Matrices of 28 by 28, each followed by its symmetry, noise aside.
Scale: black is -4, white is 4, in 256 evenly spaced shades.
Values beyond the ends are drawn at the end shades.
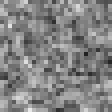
no symmetry.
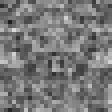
mirrored left to right.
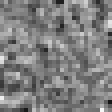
antisymmetric.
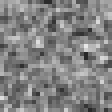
no symmetry.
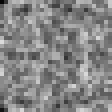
mirrored top to bottom.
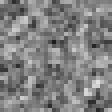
same after a half turn.
